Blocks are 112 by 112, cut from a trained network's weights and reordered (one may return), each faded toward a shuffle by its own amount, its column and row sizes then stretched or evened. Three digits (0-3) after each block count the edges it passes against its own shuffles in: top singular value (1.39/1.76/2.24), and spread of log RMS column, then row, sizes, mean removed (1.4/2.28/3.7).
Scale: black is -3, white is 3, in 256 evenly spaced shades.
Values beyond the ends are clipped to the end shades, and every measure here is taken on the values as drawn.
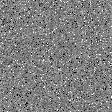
0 0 0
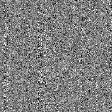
1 2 0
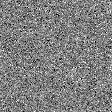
1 0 0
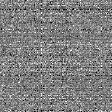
2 2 2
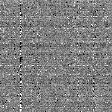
2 2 1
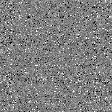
1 1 1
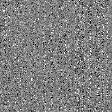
0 2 0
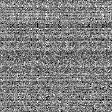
3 2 0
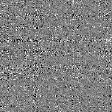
0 2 2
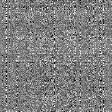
1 3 1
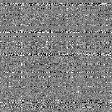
2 1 3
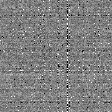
2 2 1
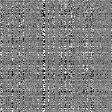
3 3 1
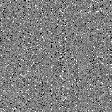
2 1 0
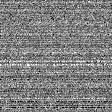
3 0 2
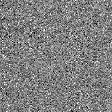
1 1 0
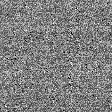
0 1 0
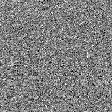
2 0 0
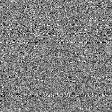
1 0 2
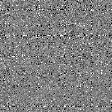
2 2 2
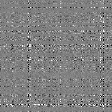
2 2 3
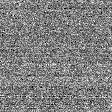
1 0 1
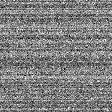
3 0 0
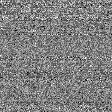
0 0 2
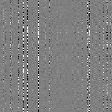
3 3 0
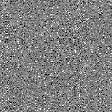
3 1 0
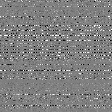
3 1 3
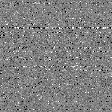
2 0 2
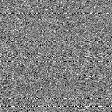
3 0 2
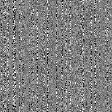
0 3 0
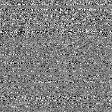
0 0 3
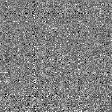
0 2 2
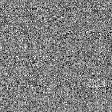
1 0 2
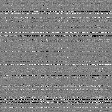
3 1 3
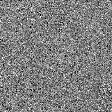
0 1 0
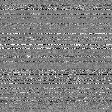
1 0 3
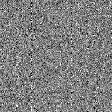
2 1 0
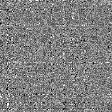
0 2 2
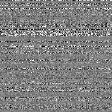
1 1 3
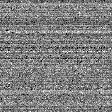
3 1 1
